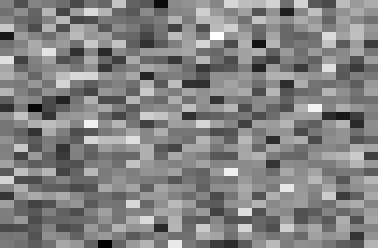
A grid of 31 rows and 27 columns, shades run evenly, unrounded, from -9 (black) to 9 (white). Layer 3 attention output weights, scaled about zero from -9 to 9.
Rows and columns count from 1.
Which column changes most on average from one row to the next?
7
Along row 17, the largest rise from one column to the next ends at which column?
4
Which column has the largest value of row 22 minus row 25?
17
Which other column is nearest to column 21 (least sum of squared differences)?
10
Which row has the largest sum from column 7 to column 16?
18
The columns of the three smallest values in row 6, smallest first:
19, 11, 27
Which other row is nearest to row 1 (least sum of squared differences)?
3
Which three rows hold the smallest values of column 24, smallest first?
15, 1, 28
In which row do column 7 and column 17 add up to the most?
22
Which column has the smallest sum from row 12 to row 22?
5
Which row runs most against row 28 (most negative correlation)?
6
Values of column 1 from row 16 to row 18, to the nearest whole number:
-1 -1 1
